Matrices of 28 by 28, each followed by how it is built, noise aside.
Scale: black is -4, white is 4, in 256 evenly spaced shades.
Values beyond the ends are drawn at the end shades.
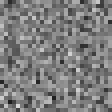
blocks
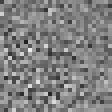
lower triangular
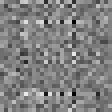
low rank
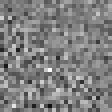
lower triangular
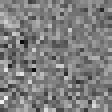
lower triangular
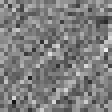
Hankel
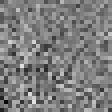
lower triangular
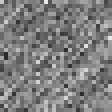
Hankel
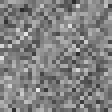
Hankel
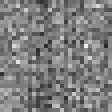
blocks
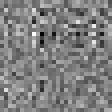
low rank
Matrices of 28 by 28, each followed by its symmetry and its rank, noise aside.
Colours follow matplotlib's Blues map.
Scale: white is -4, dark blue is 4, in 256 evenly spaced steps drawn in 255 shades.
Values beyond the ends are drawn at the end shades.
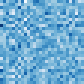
no symmetry, rank four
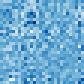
no symmetry, rank four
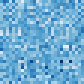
no symmetry, rank six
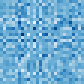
antisymmetric, rank four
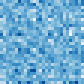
antisymmetric, rank four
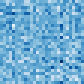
no symmetry, rank five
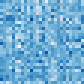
no symmetry, rank six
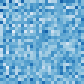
symmetric, rank six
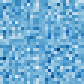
no symmetry, rank six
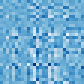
no symmetry, rank four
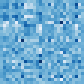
no symmetry, rank four
